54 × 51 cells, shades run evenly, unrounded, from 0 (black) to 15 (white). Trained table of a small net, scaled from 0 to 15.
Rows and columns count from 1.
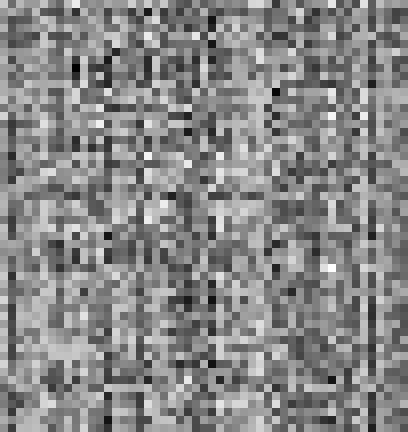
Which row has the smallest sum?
2
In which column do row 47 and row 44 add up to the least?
47
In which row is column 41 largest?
34
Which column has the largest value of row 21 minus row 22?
24
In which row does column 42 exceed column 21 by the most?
5
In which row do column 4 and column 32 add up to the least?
25
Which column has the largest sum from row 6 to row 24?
33
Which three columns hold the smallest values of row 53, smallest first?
14, 42, 41
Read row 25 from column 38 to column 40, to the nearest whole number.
12 8 5
